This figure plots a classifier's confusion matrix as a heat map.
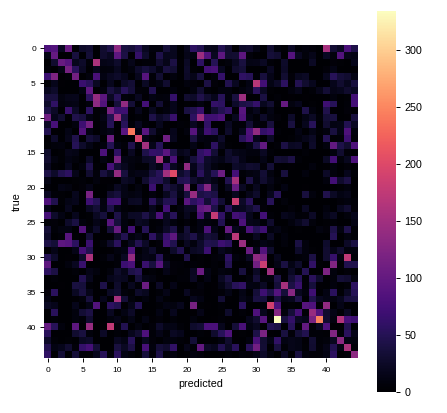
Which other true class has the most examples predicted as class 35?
1
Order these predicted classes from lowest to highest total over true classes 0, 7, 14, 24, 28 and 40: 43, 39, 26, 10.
39, 26, 43, 10
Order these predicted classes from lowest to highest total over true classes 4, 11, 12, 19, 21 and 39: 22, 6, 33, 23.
22, 23, 6, 33
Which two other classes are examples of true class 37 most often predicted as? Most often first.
32, 40
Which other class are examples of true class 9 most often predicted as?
28
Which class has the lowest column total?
19
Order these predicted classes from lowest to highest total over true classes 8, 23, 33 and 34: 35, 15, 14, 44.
15, 35, 44, 14
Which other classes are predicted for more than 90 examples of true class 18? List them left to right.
10, 17, 25
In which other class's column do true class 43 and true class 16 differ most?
30
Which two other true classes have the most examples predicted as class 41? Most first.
31, 14
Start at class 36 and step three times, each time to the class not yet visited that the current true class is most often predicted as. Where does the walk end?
27
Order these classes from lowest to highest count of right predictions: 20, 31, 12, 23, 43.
23, 20, 43, 31, 12
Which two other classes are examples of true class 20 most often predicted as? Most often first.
23, 27
